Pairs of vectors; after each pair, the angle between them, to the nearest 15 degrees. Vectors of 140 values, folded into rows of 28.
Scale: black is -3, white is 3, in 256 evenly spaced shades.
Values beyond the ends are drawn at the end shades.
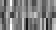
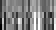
90 degrees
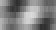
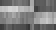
105 degrees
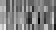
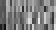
165 degrees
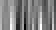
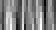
45 degrees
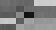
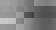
75 degrees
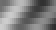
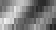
15 degrees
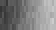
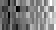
45 degrees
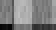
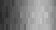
90 degrees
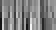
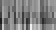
30 degrees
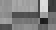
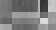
165 degrees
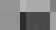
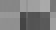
15 degrees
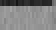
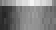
135 degrees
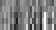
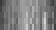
60 degrees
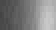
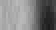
165 degrees
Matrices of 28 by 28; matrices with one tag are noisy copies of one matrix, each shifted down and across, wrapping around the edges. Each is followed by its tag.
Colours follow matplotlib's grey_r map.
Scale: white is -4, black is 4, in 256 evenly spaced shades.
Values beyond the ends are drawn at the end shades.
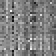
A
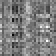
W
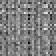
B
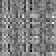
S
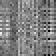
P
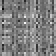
S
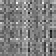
S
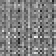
B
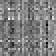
A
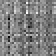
A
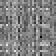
S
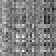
W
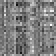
W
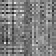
P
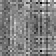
P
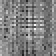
P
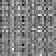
B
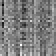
A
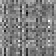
S
